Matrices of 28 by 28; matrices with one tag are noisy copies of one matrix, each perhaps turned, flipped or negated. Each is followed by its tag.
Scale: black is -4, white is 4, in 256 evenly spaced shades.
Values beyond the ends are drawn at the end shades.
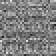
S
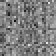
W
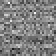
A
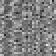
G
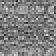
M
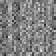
A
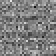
S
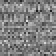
G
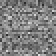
M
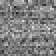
W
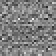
M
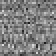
G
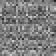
S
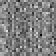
M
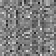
S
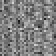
G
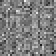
S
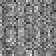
S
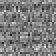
G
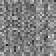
A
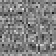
G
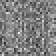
M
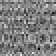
G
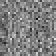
M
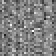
G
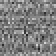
G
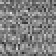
G
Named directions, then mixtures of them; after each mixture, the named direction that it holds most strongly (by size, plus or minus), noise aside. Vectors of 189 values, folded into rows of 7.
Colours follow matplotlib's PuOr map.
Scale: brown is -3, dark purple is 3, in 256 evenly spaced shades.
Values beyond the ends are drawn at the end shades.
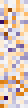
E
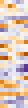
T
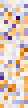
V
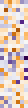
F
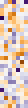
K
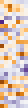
T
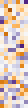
E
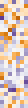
V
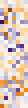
E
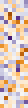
V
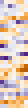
T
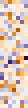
V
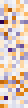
E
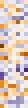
T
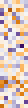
E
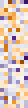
K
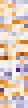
T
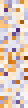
F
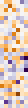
F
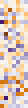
E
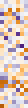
E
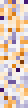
K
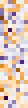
K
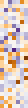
F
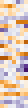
T
